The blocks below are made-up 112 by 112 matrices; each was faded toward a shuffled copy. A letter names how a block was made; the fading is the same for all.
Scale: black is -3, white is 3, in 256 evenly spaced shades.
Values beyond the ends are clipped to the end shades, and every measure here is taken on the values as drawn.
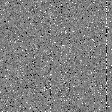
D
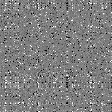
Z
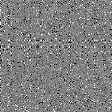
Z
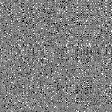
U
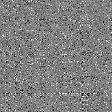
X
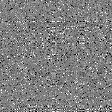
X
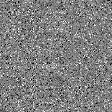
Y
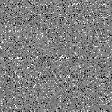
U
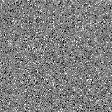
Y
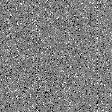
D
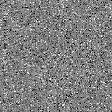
Y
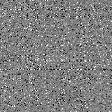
X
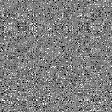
U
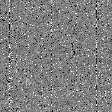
D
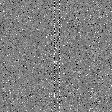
D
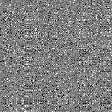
U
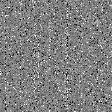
D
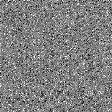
Y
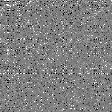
Z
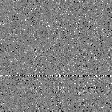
X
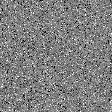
D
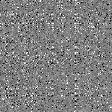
X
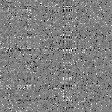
Z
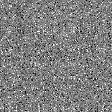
Y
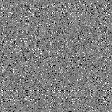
X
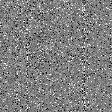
D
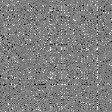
Z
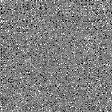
X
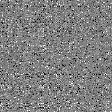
X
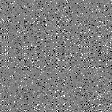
Z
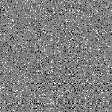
X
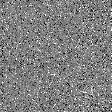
D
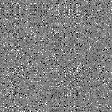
U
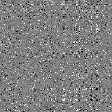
Z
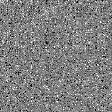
Y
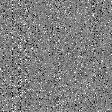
D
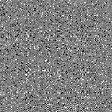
U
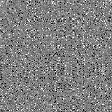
X
